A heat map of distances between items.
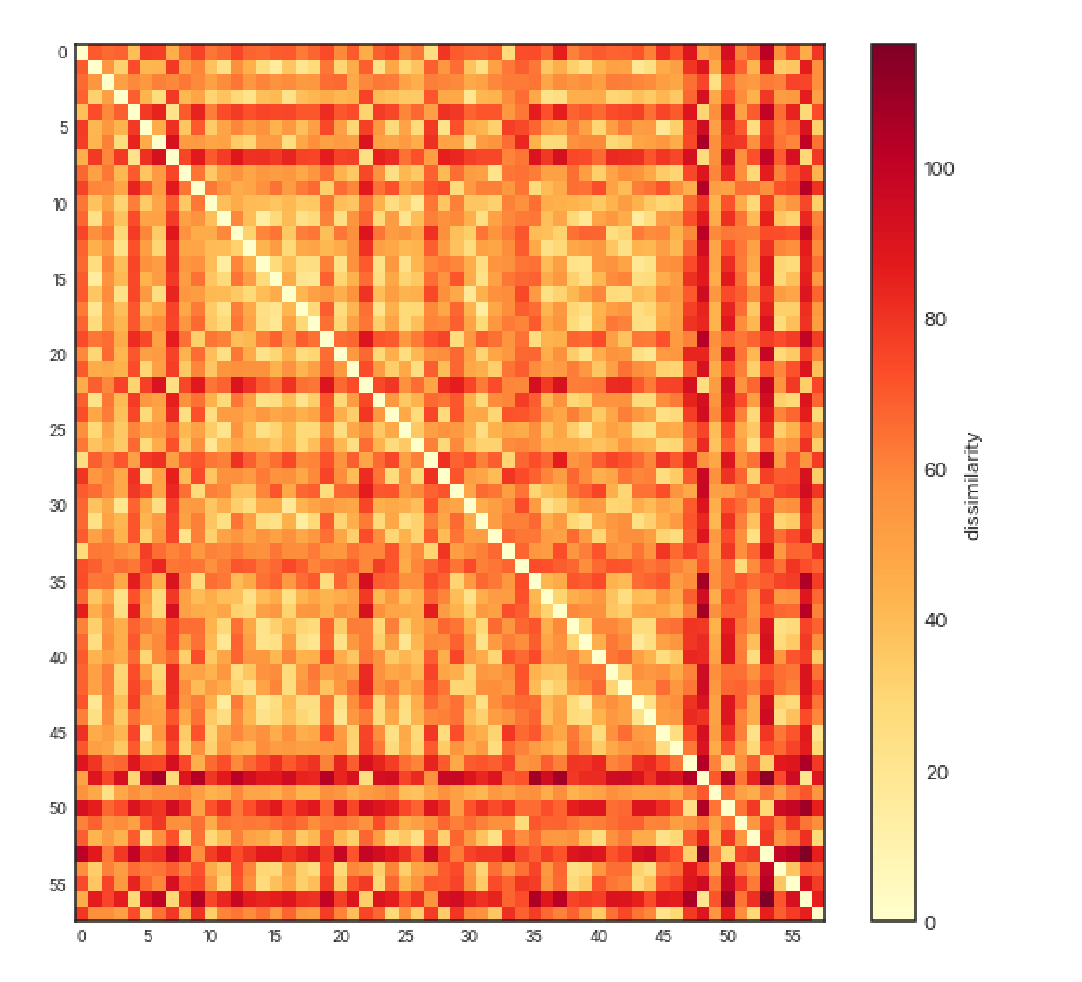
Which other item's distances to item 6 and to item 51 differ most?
34
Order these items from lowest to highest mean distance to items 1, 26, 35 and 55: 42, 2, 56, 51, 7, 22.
42, 2, 51, 22, 7, 56
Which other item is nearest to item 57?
45
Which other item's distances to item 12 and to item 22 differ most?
48
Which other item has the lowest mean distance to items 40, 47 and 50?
53
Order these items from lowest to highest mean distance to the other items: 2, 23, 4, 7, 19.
23, 2, 19, 4, 7
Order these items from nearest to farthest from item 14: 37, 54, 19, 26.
54, 26, 37, 19
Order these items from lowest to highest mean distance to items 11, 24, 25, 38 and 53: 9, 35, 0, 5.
5, 9, 35, 0
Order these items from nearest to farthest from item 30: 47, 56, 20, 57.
20, 57, 47, 56
